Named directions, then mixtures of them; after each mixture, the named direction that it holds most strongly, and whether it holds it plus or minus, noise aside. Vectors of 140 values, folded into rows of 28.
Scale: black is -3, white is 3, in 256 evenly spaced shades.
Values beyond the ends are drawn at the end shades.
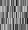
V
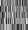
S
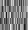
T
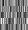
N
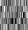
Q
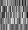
Q, minus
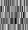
Q, plus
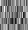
Q, plus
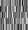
S, plus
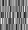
N, plus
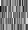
S, plus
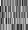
S, plus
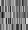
S, plus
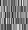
S, minus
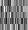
T, plus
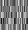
N, minus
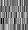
N, minus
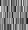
S, minus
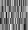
T, plus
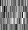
Q, minus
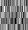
Q, plus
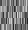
V, plus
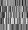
S, plus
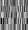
N, minus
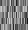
V, plus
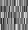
N, minus
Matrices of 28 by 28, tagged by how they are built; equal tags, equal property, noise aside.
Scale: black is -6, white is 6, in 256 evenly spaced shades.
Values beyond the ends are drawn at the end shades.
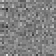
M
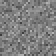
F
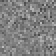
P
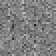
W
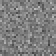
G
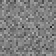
G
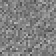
F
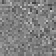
P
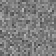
G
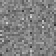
W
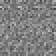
G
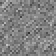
F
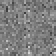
W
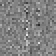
W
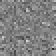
M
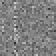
W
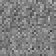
G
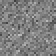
F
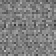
G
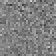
P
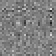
M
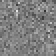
P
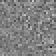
P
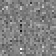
W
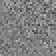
P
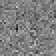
W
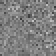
P
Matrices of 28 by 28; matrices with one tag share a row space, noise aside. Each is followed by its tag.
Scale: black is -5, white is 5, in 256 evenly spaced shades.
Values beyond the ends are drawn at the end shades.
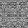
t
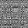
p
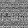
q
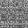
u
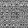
q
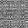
p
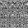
t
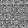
q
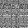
q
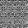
t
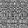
t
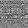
p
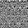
t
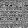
u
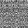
q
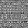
p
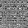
t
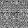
q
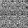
t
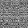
q
